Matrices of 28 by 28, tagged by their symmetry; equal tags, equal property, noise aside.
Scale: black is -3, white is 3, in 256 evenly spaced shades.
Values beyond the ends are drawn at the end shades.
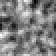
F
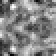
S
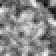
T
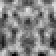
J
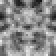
J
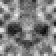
J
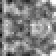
S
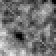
T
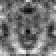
J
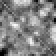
T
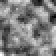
T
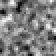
F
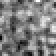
F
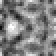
S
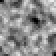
T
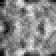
S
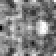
S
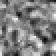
F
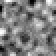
F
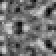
S
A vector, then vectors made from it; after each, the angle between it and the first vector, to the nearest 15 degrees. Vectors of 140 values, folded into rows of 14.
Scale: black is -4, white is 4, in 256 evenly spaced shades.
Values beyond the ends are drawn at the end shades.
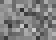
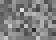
165 degrees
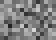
15 degrees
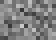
15 degrees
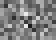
120 degrees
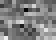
120 degrees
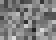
105 degrees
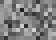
15 degrees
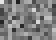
105 degrees
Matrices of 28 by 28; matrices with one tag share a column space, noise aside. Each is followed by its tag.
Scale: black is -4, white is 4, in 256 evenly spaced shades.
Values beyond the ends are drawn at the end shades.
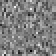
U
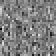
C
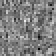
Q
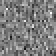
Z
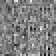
C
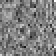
Z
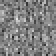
Q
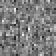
C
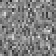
Z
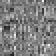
C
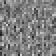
C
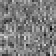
C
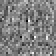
Q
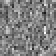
Z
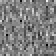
C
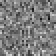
U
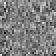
U
